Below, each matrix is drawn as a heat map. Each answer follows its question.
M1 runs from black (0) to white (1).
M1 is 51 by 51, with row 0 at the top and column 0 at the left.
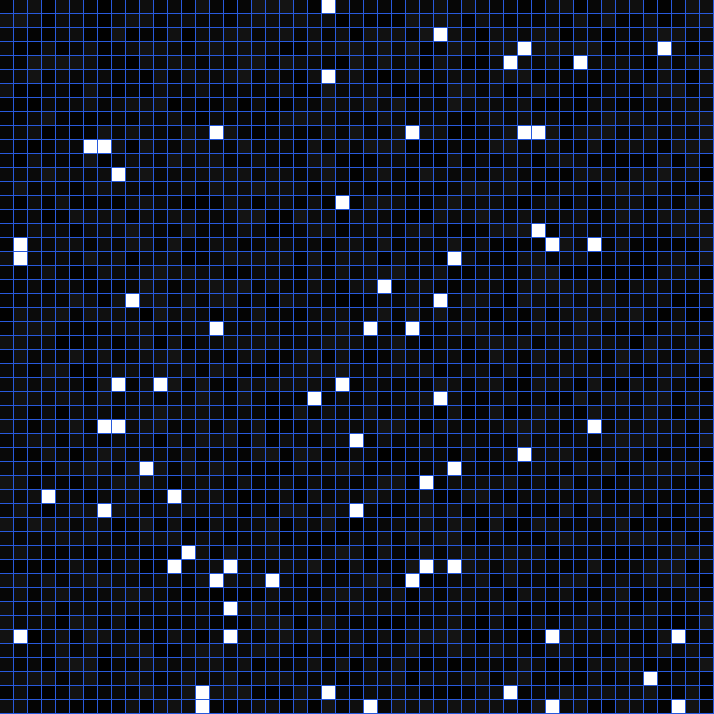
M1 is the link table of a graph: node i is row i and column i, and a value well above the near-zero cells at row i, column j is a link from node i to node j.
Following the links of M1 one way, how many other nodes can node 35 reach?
5
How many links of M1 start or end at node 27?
4
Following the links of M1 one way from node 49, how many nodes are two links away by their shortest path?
6
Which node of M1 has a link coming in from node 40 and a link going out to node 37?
node 32
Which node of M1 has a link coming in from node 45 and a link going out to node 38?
node 16
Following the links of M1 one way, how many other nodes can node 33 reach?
5
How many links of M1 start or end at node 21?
2
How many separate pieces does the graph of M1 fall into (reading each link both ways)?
2
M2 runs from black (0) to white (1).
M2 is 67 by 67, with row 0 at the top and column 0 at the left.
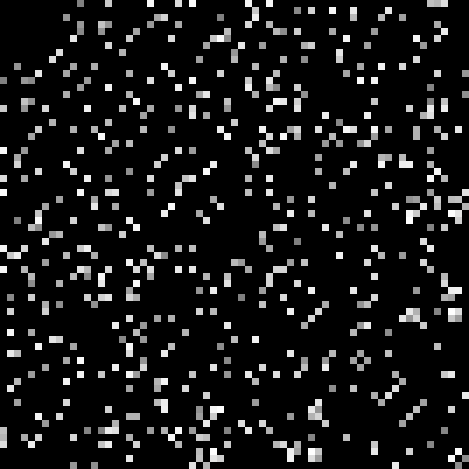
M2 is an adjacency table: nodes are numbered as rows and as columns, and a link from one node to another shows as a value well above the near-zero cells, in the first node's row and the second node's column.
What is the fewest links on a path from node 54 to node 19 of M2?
4
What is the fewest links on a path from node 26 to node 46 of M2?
4
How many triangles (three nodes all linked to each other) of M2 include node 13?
2
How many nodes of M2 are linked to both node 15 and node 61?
8
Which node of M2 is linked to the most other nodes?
node 18
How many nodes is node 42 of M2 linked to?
12
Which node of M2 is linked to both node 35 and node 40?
node 38
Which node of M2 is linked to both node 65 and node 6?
node 44
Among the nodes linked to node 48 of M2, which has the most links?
node 36
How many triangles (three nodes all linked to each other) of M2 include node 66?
2
